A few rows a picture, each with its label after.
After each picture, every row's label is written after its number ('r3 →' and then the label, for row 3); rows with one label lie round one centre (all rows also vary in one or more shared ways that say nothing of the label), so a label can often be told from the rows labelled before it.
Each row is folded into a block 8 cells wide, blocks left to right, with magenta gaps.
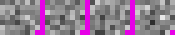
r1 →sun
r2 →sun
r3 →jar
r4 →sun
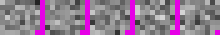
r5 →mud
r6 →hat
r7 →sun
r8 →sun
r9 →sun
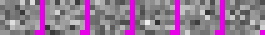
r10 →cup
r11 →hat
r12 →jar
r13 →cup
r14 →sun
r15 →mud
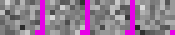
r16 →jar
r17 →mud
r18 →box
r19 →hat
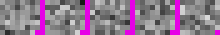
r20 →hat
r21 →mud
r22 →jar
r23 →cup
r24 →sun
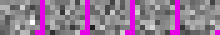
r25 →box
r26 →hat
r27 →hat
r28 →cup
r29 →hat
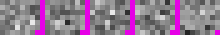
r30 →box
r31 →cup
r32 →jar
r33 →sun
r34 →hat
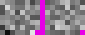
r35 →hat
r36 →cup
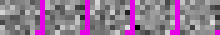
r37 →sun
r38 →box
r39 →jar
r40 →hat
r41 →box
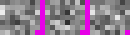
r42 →sun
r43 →cup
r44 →sun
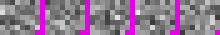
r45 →sun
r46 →cup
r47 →sun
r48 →sun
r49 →box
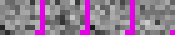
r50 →hat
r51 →sun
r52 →hat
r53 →cup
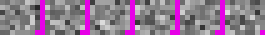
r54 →box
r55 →cup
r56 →cup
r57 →sun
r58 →jar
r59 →sun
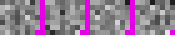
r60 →sun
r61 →hat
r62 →mud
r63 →mud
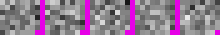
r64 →box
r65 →jar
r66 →mud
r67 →box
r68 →mud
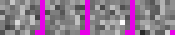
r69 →box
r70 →box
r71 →box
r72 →hat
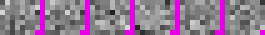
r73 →jar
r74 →jar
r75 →cup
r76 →hat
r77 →cup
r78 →mud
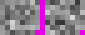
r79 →cup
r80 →sun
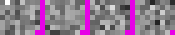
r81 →jar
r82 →hat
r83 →box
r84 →mud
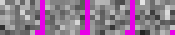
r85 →hat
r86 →box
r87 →jar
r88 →jar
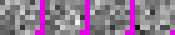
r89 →jar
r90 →box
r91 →jar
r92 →hat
